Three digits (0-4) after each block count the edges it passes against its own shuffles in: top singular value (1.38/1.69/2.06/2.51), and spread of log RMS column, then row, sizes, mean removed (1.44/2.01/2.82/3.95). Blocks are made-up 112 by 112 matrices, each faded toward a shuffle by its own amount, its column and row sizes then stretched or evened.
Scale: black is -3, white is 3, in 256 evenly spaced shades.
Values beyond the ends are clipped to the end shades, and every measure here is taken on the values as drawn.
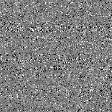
0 1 2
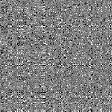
4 2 2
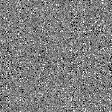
2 2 1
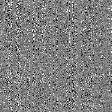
1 4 1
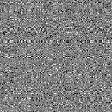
4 0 3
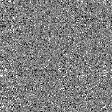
2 2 1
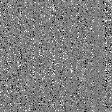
0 3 0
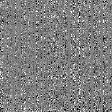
0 4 2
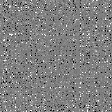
1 3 3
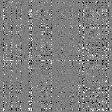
4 4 3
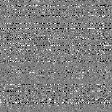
1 2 4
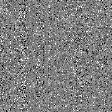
1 3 1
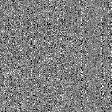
2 3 0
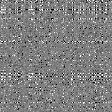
4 2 3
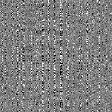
4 4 2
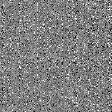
0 3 1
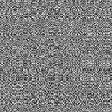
4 0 3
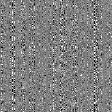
3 4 0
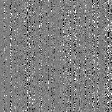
1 4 0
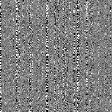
3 4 0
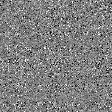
0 1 2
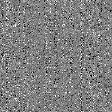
2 3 1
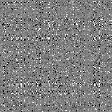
3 3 3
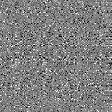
4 0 2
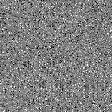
3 0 0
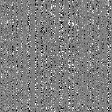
3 4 1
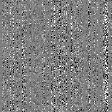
0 4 1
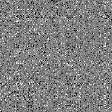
3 2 2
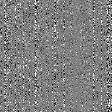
2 4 1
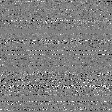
1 0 4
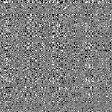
4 3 3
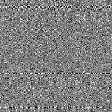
4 0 3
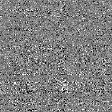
1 2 3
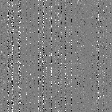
3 4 1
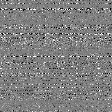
1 0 4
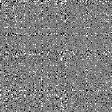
3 3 3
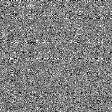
2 1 3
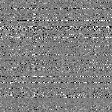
2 1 4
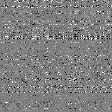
3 1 4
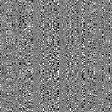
4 4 2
